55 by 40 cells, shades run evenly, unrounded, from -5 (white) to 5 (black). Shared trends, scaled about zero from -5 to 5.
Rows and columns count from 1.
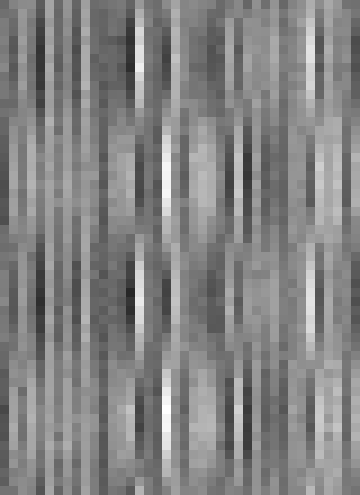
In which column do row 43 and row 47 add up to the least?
19
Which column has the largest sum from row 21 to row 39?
5
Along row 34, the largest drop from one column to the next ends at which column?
16
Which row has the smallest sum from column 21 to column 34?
48
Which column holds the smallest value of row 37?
35
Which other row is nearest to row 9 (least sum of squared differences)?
36
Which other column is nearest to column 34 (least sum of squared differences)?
29
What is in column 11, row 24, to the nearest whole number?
0
